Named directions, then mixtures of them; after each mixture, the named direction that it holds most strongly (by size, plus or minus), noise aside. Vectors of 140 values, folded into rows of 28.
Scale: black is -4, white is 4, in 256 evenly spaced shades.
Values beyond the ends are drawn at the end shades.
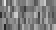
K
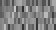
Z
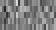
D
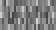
Z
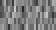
Z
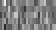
K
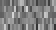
Z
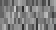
Z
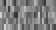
K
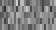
D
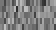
Z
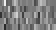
K
